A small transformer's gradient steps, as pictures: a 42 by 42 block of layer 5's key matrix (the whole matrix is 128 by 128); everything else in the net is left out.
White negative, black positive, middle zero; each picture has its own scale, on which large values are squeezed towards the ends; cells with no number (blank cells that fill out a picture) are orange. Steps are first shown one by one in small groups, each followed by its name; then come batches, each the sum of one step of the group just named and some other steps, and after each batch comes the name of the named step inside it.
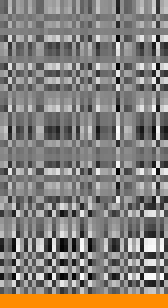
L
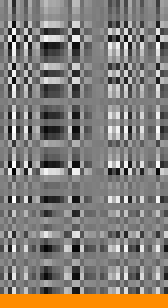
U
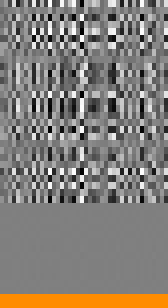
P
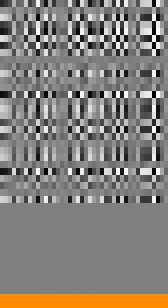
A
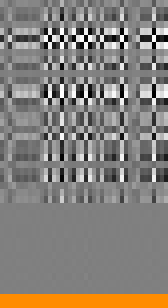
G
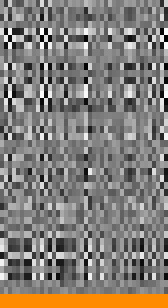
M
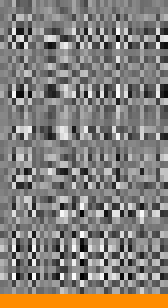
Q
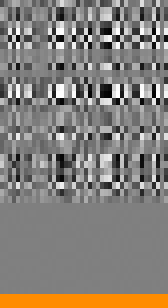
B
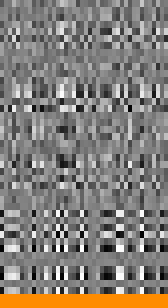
B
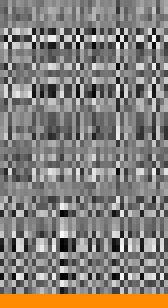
L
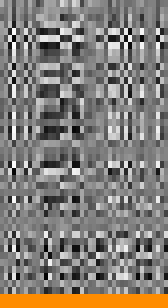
U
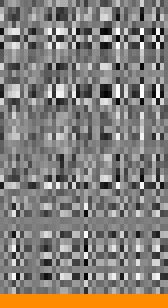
B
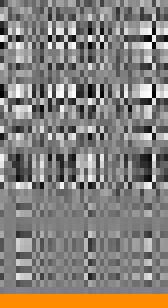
B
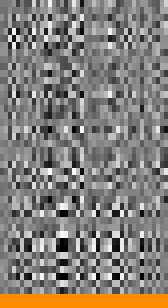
P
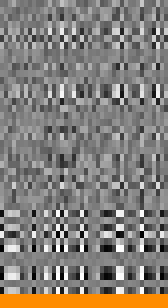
B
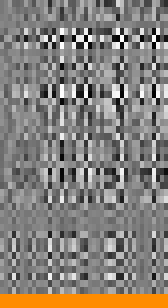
G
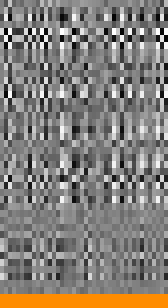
M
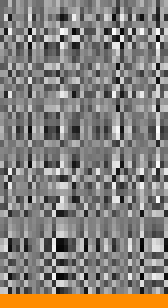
L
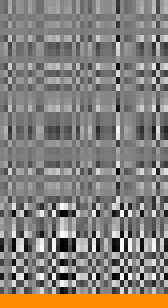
L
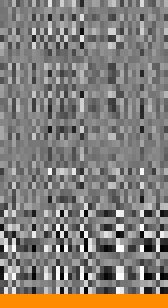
P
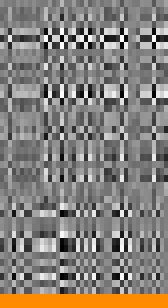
G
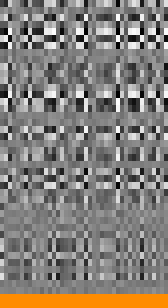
M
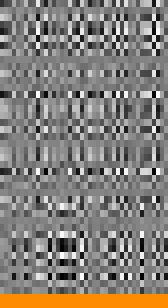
A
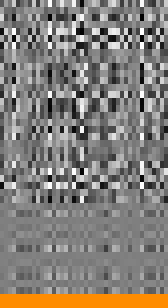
P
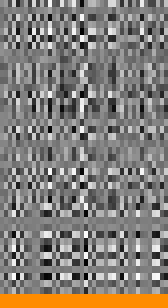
P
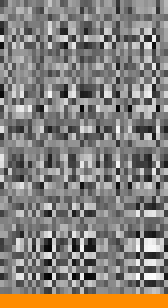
L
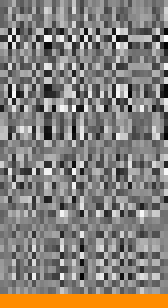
Q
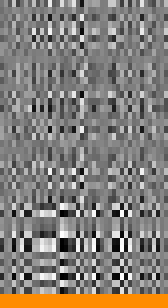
P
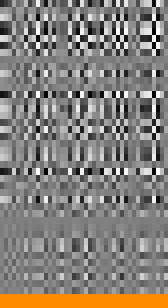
A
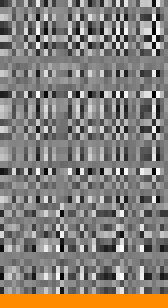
A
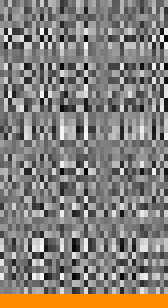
M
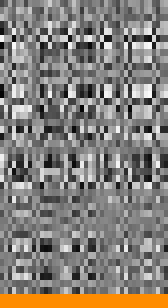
U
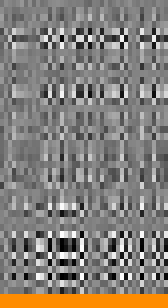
G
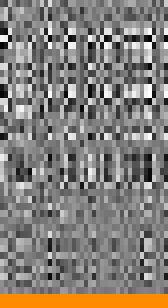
M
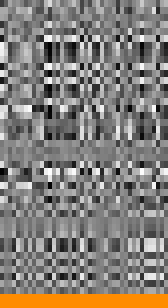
L
